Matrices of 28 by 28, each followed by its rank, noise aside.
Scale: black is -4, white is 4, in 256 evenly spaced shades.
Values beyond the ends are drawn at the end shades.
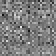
five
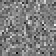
eight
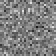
seven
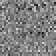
six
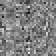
six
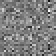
five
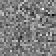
eight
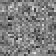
five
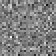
six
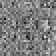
five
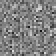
eight
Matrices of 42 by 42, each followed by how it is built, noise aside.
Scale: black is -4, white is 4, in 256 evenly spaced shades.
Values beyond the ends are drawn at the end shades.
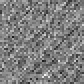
Hankel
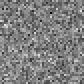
noise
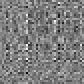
low rank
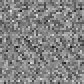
repeating columns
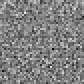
repeating columns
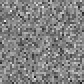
repeating columns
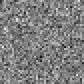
noise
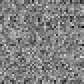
blocks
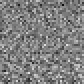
repeating columns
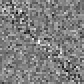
banded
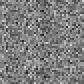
repeating rows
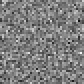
repeating columns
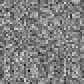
blocks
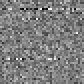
uneven rows
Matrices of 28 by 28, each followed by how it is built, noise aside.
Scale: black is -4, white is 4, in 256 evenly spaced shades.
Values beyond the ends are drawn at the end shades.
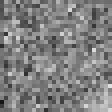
smooth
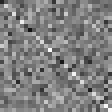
diagonal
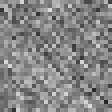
Toeplitz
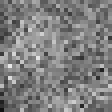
smooth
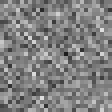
Toeplitz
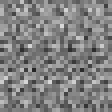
repeating columns
